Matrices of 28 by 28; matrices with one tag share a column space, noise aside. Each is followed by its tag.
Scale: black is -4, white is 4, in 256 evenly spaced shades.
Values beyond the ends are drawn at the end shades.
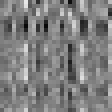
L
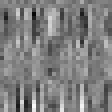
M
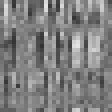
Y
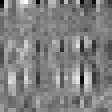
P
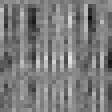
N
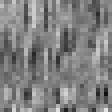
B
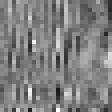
B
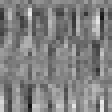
M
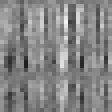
N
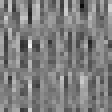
Y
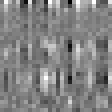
P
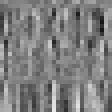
M
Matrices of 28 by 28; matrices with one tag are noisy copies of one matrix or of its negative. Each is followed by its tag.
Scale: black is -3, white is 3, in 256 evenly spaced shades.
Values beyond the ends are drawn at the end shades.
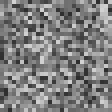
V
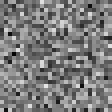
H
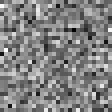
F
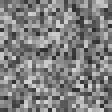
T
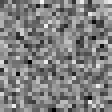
H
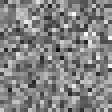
T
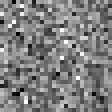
V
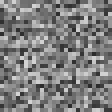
H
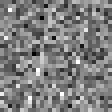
T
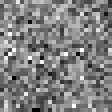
V
